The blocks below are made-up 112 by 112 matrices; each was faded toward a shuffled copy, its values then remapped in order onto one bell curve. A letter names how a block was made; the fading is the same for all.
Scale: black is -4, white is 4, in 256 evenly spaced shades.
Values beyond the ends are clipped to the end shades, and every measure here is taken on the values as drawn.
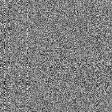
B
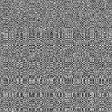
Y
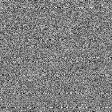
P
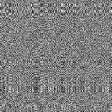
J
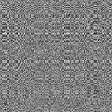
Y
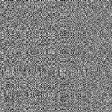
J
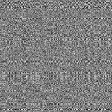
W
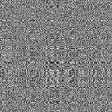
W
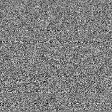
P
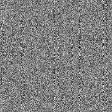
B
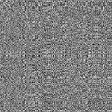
J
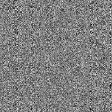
B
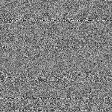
P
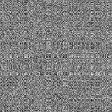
J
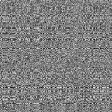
W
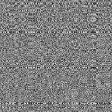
W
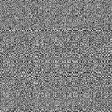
W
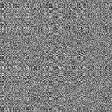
J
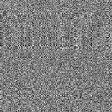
J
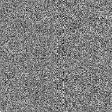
B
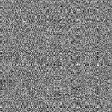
J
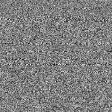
P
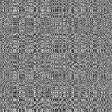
Y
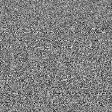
P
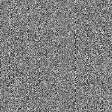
B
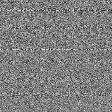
P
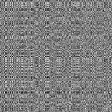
Y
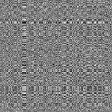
Y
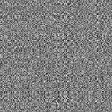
J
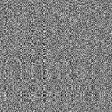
J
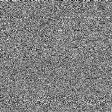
P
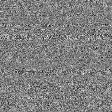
P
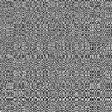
Y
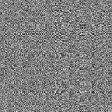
J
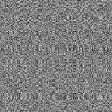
J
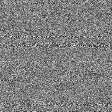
P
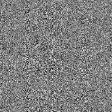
B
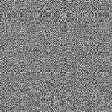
J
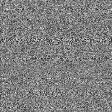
P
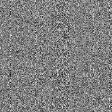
B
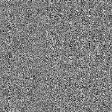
B
